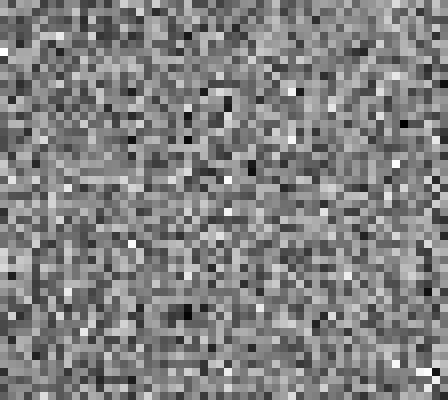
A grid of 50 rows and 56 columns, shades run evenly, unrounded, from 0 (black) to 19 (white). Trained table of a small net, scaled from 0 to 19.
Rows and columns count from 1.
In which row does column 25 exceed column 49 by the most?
19
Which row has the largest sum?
23
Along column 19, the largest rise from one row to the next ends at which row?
50
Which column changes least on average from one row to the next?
43
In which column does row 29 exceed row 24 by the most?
15
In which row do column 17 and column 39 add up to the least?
20
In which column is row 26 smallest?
41
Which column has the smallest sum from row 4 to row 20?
22
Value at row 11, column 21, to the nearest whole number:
7
